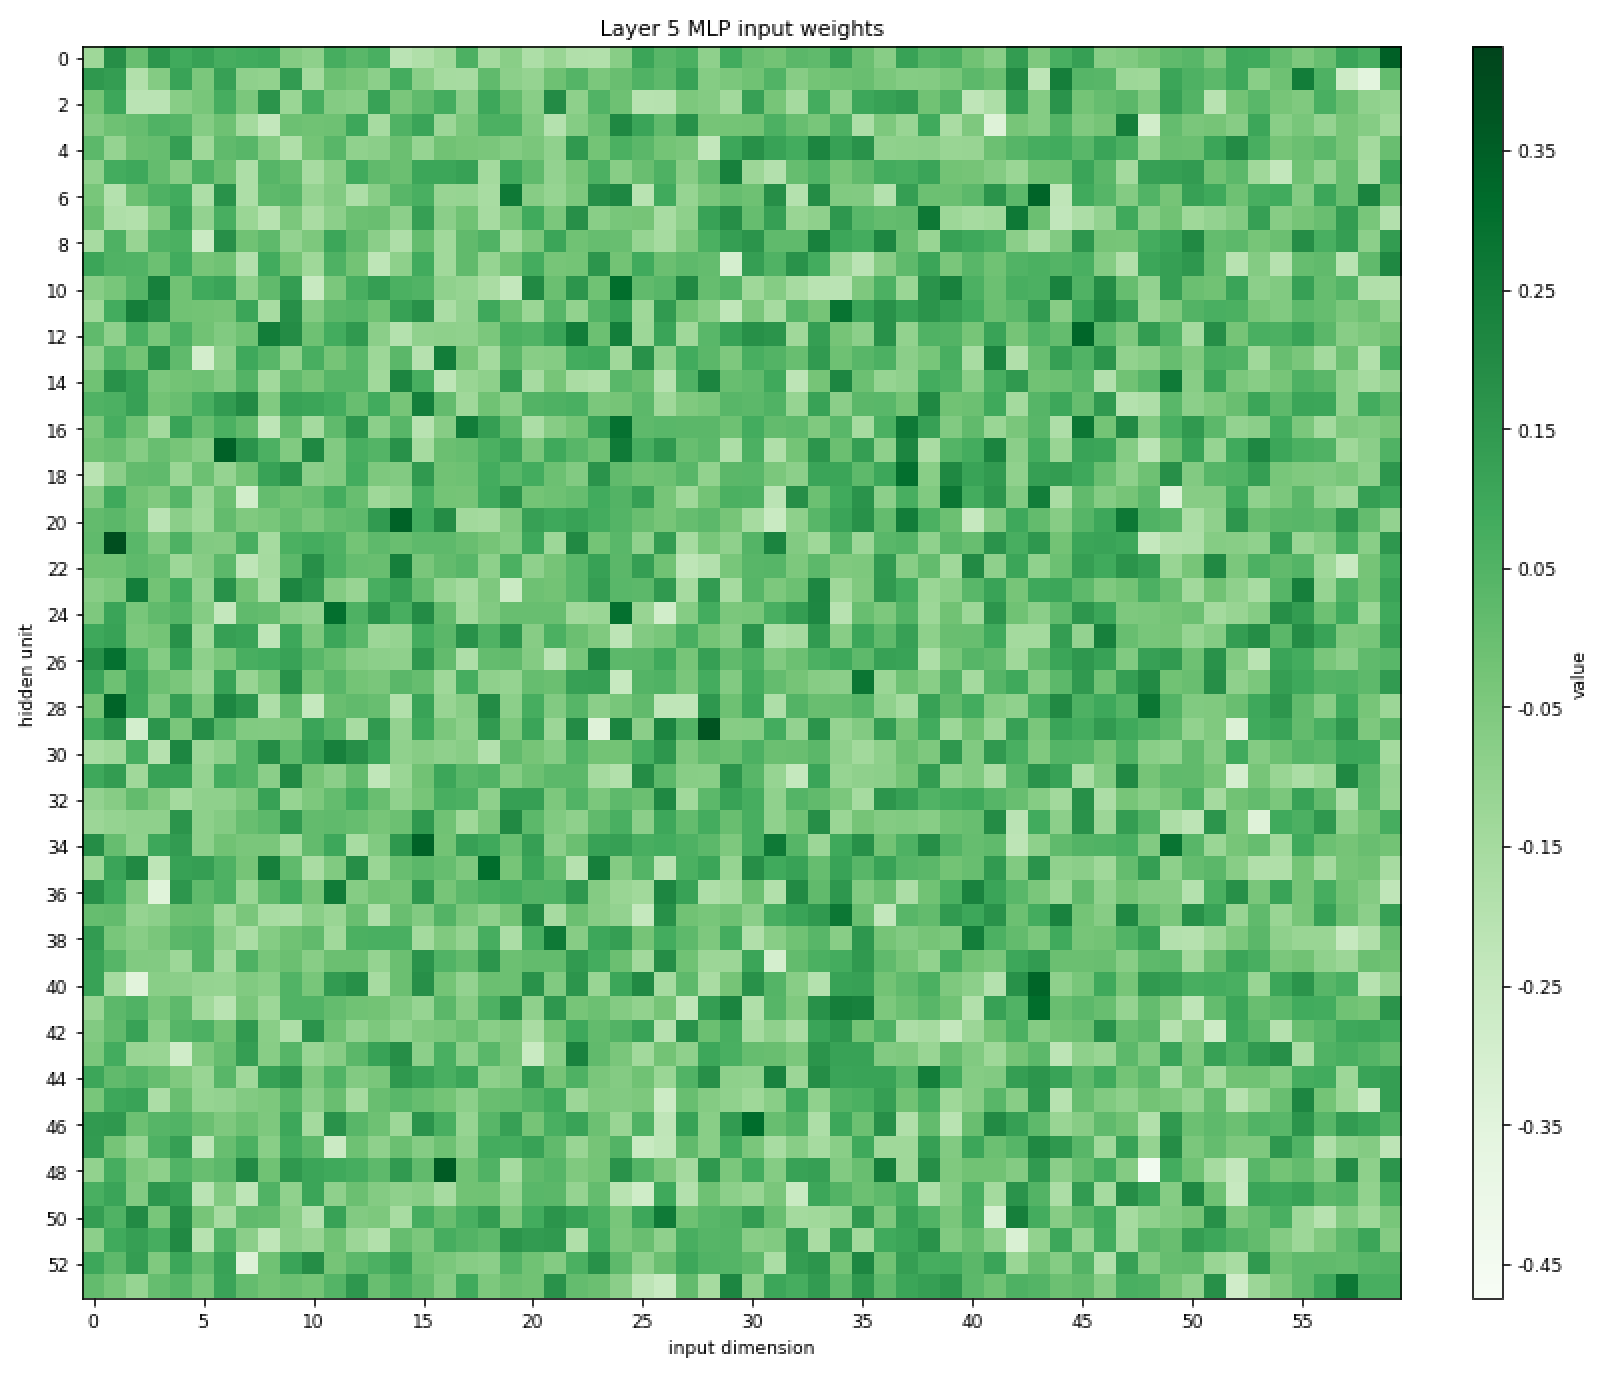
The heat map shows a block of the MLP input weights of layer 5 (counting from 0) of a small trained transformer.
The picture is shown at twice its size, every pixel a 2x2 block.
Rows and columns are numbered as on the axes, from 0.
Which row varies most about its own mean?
29
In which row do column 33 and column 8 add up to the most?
12
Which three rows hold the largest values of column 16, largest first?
48, 13, 20
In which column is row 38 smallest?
57
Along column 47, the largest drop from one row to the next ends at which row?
50
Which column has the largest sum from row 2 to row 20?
24
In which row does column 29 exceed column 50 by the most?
41
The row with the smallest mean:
45
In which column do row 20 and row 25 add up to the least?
31
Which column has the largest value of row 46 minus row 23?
19
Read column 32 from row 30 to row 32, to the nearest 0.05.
0 -0.25 0.05
